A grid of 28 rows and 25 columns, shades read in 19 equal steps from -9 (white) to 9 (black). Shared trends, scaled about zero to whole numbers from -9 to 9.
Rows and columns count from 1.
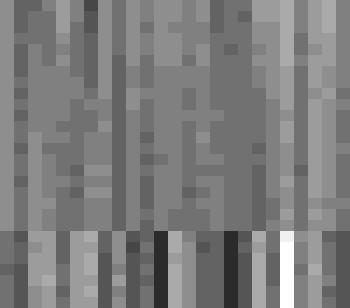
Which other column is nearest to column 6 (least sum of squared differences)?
14
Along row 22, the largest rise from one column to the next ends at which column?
22
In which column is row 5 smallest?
21
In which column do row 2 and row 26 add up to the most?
17
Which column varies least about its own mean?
23
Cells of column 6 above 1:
2
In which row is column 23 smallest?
25
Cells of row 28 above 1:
9
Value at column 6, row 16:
2
